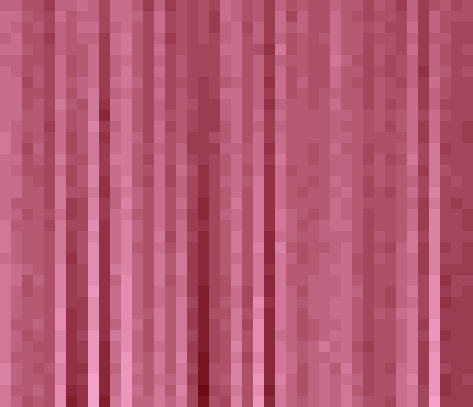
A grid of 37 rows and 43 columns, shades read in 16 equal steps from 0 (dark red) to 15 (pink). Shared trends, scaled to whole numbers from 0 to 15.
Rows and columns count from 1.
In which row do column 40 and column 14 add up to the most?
37
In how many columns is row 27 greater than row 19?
19
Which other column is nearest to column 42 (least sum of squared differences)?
43
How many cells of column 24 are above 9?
26
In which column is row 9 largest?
9
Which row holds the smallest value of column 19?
36
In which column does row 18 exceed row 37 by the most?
7
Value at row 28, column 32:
10
